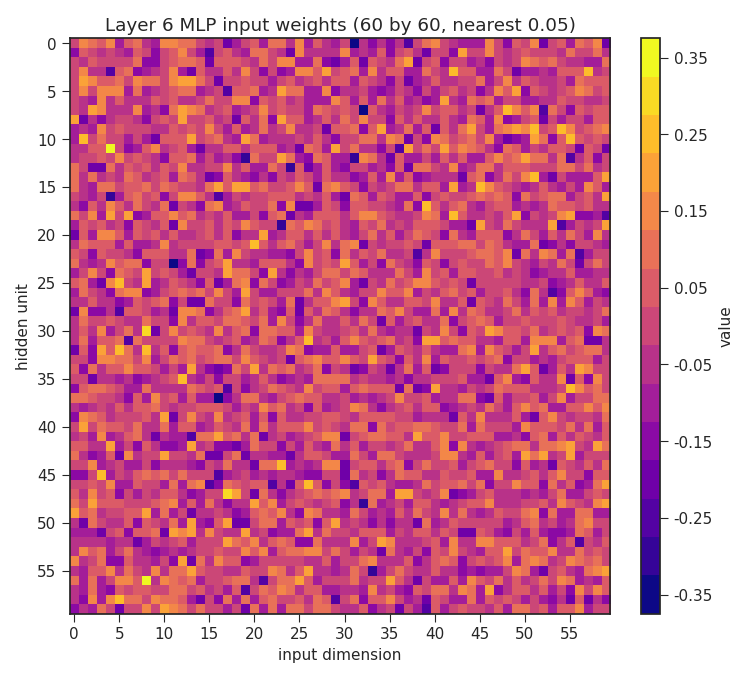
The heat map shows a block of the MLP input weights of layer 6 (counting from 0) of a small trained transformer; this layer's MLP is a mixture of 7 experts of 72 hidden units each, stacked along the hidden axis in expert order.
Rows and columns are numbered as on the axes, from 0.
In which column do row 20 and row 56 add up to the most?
8
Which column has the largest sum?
12
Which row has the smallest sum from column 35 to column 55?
51
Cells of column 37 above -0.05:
31
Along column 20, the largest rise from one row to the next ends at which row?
48
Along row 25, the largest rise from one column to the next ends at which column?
4
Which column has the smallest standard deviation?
47
